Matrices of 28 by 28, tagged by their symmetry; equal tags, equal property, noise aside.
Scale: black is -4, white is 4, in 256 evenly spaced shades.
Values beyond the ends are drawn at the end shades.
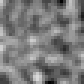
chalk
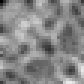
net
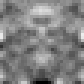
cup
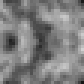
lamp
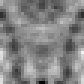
cup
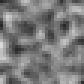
chalk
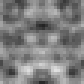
cup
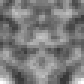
cup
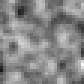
chalk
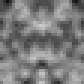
cup
